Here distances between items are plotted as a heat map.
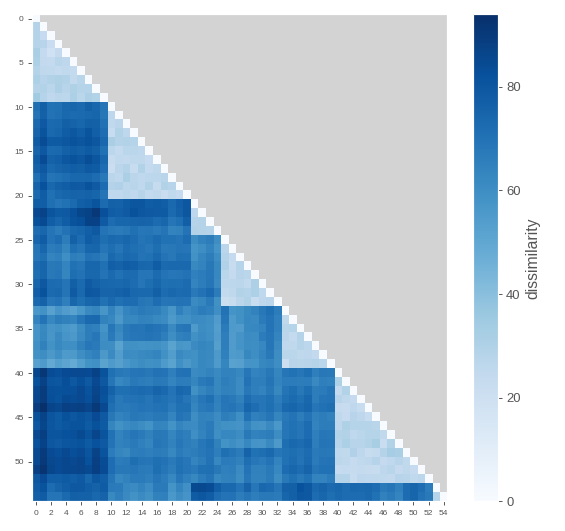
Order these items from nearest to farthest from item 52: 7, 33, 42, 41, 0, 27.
42, 41, 27, 33, 7, 0
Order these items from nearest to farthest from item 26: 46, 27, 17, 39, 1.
27, 39, 46, 17, 1
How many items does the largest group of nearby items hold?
13
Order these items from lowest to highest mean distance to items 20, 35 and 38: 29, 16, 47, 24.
16, 24, 29, 47
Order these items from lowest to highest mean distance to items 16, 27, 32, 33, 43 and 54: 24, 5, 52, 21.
52, 24, 21, 5
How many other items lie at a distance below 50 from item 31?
7
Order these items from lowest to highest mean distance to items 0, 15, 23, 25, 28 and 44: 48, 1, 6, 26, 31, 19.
26, 31, 48, 19, 6, 1
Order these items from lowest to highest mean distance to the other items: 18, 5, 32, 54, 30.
18, 32, 30, 5, 54
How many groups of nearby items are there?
7
